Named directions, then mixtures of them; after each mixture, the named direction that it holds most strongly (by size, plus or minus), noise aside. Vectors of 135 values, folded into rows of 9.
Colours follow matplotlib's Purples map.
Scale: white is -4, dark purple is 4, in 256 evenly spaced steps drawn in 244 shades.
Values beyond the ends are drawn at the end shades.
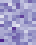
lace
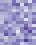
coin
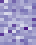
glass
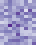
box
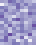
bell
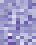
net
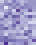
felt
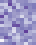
lace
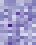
box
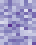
box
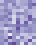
net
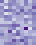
glass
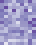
felt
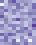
bell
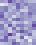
bell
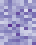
box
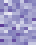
lace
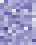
glass
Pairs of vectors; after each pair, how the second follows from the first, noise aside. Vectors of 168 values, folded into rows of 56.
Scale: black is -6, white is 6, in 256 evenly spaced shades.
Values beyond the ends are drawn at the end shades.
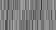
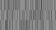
shrunk.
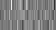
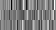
negated, scaled up.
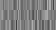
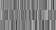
copied.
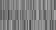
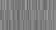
reversed, negated, shrunk.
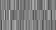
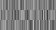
wrapped around, negated.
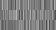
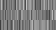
wrapped around, negated.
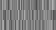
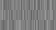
reversed, negated, shrunk.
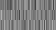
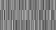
wrapped around, negated.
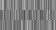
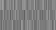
shrunk.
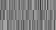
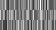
negated, scaled up.
